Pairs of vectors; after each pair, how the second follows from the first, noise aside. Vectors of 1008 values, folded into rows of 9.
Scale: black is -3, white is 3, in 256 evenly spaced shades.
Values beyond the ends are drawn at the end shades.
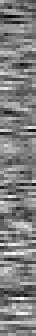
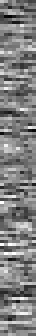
copied.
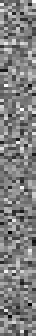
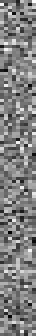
copied.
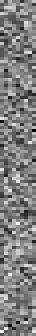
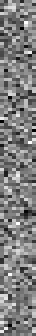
copied.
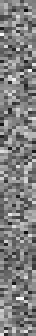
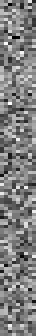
reversed, negated.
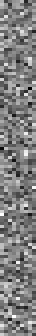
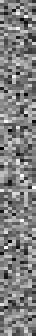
reversed, negated.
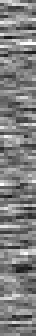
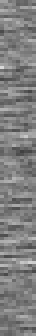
wrapped around, shrunk.
